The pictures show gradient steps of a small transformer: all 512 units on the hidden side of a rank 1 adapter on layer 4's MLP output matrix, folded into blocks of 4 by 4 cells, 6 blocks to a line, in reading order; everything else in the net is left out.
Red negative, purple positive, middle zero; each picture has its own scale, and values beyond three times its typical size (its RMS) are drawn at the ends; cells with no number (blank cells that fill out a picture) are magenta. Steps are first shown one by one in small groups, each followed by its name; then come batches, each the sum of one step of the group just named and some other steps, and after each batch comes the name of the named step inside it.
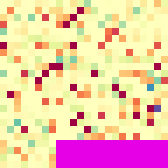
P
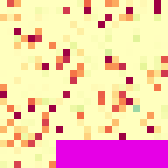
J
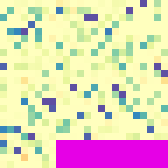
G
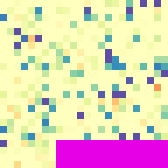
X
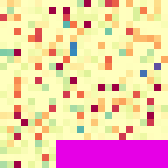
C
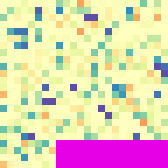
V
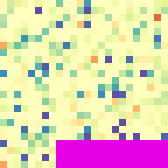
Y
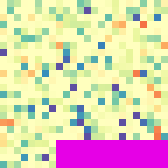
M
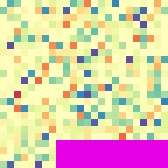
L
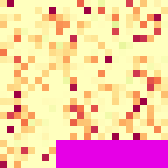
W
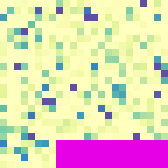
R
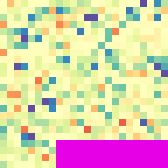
R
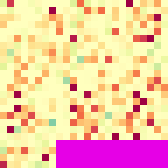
W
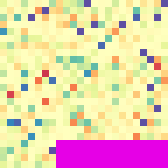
P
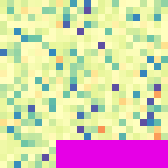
M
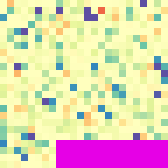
R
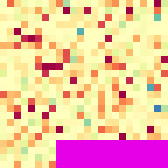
J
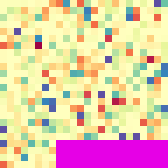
X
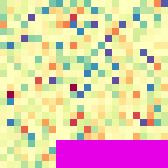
P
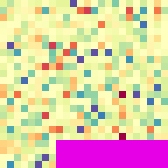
L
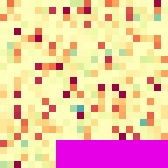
C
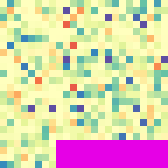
L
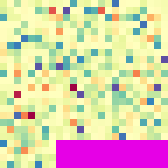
L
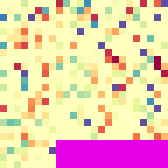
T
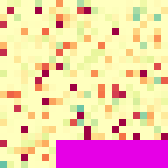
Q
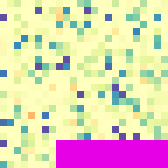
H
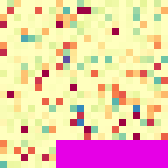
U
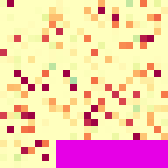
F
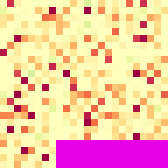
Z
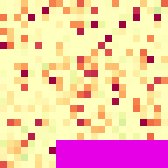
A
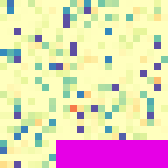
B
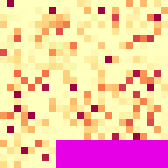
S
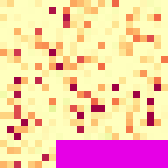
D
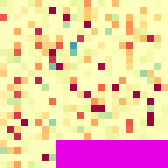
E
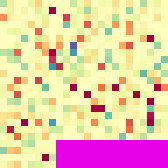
E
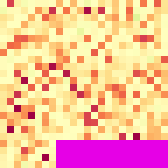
Z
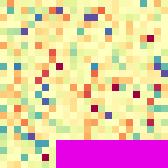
E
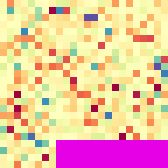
Z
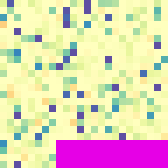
B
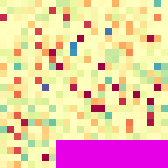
E
